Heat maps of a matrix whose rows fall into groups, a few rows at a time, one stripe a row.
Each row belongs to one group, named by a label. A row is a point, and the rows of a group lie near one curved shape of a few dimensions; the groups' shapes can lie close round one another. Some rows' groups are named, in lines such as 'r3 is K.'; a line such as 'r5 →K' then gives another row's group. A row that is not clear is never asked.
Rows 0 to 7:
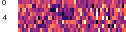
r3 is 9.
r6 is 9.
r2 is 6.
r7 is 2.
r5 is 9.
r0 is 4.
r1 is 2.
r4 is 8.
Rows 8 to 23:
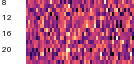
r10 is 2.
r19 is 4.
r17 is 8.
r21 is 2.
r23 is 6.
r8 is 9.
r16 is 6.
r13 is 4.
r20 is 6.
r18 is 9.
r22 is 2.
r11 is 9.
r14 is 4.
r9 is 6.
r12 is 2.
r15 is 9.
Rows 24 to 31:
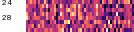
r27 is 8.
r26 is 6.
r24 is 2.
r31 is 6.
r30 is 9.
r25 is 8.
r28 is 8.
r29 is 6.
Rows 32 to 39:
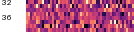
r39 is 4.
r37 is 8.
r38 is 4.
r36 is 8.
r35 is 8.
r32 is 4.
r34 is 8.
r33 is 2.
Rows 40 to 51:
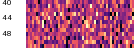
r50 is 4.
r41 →2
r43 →8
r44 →6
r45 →4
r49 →6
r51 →2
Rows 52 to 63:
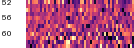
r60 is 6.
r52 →6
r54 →8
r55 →2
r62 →6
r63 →2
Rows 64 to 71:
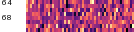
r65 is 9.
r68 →8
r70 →2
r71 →4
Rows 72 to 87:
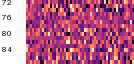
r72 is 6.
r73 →4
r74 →8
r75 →9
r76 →4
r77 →2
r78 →8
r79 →4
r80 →6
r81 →6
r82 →6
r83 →8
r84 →4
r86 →2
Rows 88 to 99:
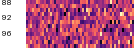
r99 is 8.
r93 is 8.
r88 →8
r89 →8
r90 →6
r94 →2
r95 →8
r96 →2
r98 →2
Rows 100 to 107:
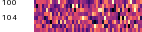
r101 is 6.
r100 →9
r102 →4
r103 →4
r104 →8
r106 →4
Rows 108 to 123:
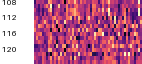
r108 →2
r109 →4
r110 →2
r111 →2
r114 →2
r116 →4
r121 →4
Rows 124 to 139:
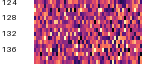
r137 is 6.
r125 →2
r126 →4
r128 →9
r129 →9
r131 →9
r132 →4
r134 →6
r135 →6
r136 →4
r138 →2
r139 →9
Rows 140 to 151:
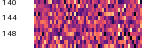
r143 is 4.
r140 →2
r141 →4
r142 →8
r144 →4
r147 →9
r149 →9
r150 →2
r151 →4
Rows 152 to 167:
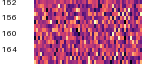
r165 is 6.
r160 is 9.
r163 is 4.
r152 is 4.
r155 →8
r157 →4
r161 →9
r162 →2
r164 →6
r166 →6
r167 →8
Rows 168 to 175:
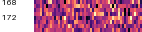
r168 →2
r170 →9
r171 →4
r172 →8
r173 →9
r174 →8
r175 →9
